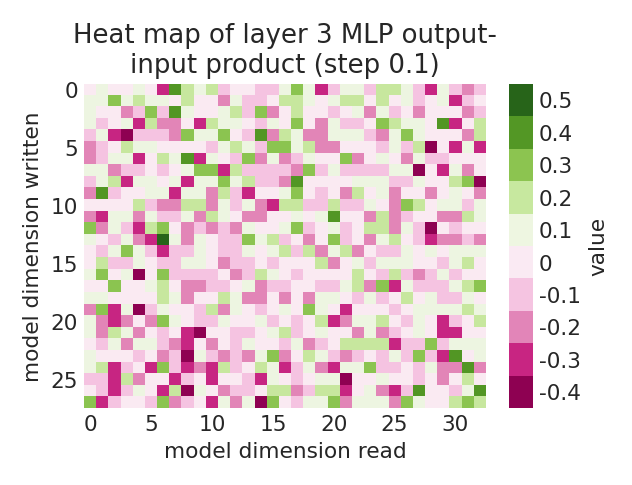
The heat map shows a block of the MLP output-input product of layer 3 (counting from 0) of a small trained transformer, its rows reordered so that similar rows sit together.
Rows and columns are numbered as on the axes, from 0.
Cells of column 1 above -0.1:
16
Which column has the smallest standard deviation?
12
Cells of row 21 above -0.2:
25
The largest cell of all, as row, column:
13, 6
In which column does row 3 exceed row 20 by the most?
29
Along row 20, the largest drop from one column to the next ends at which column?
20
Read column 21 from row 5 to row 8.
0 0.3 -0.1 0
